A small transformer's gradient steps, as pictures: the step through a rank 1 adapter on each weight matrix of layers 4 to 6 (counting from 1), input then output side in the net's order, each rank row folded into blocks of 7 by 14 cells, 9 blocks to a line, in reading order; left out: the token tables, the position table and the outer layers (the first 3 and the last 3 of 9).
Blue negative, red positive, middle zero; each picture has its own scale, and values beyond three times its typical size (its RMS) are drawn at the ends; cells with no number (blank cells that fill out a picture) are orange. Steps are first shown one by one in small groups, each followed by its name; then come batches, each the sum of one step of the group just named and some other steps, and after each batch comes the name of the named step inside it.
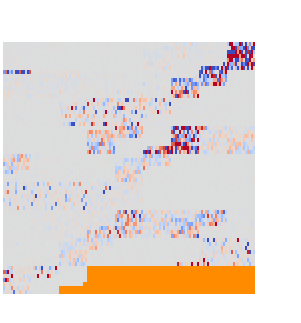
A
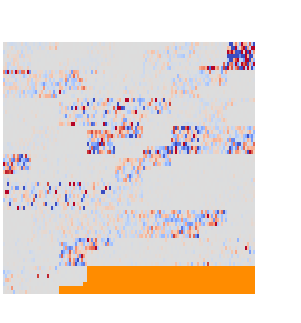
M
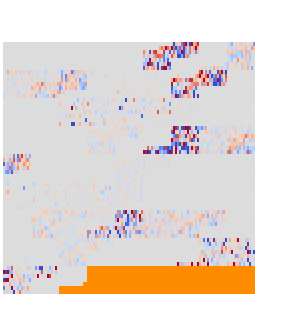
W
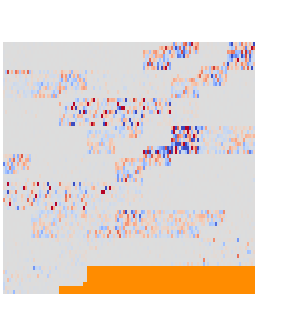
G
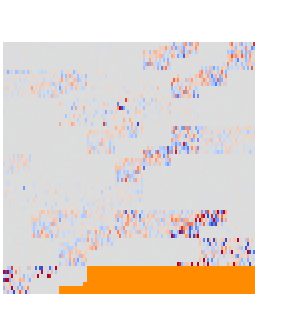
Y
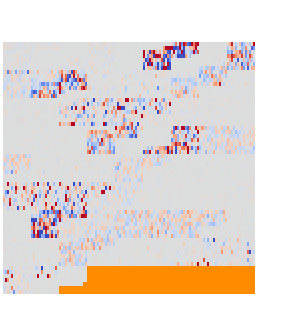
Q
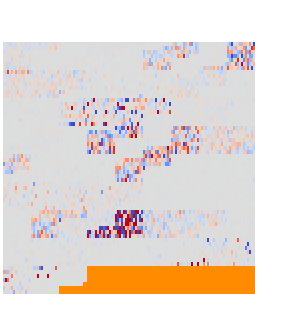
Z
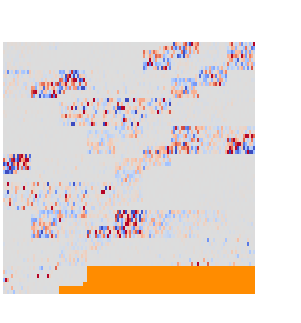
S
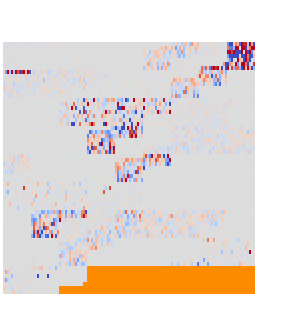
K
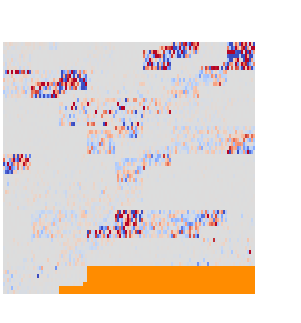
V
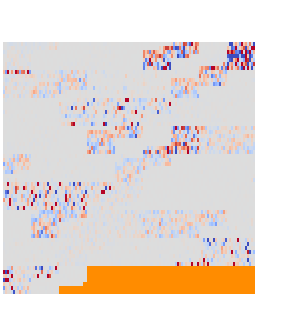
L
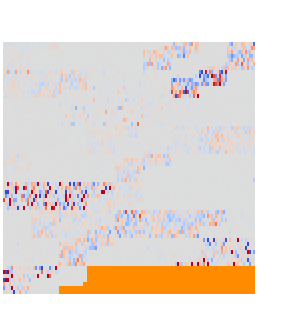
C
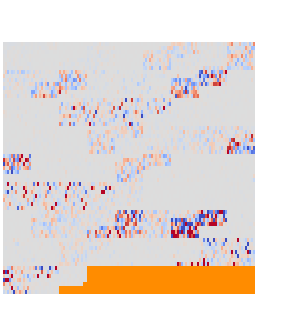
C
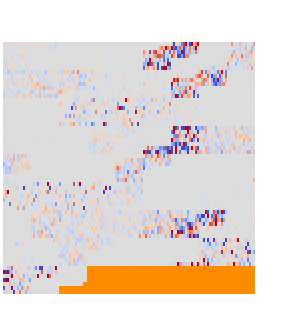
W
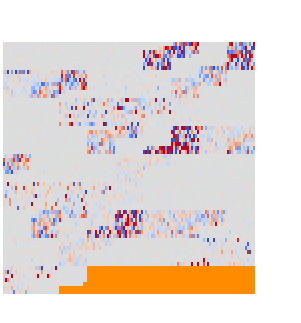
Q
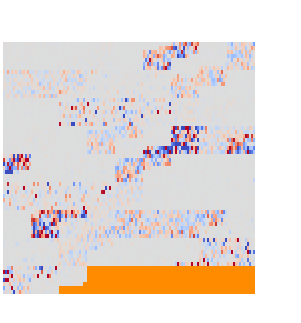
W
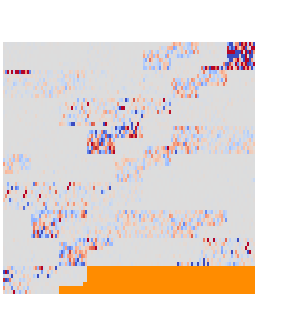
K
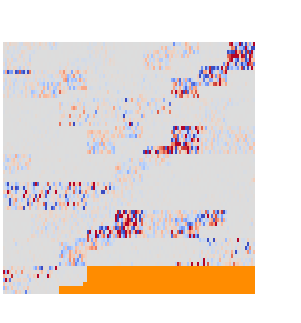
A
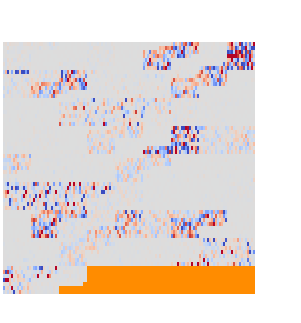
W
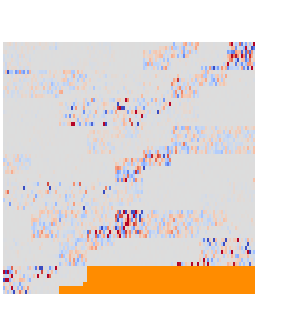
Y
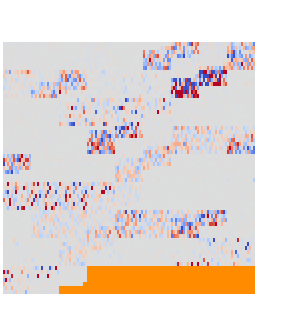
C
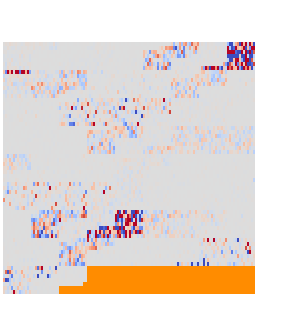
V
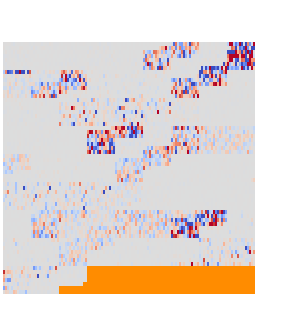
A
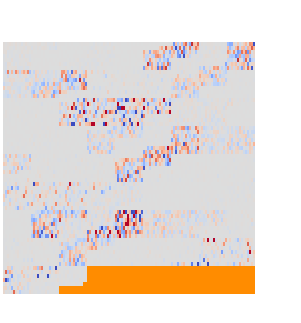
K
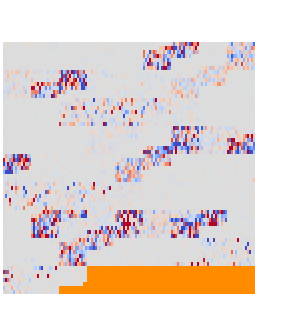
V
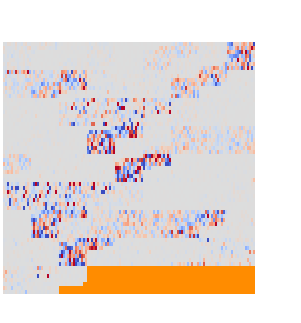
K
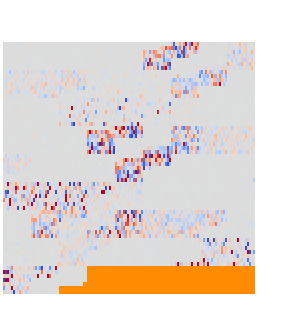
C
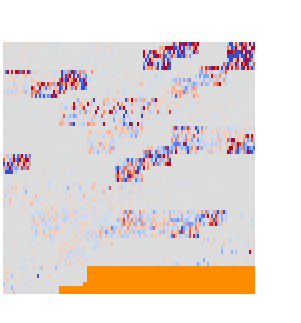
V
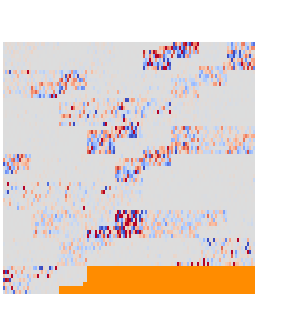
S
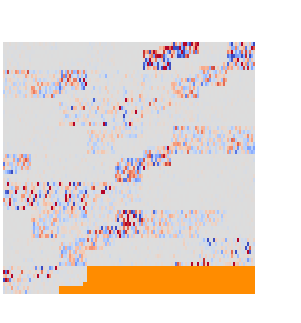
L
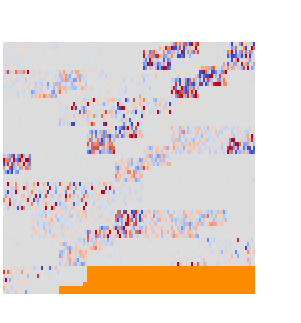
G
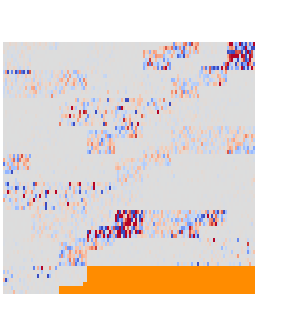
S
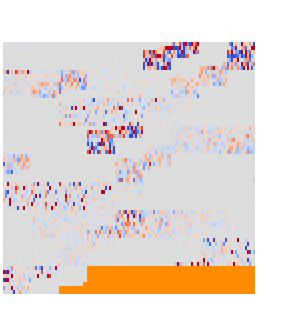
L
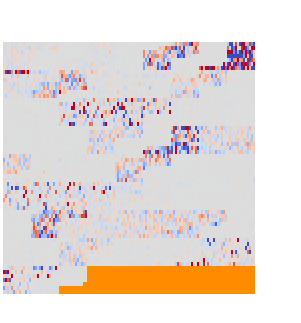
G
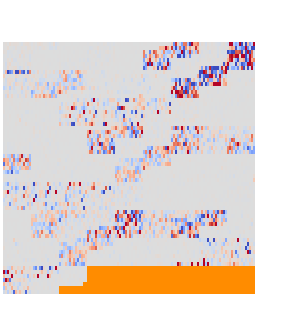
A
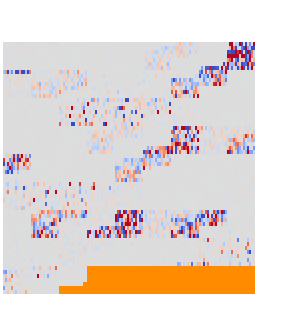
A
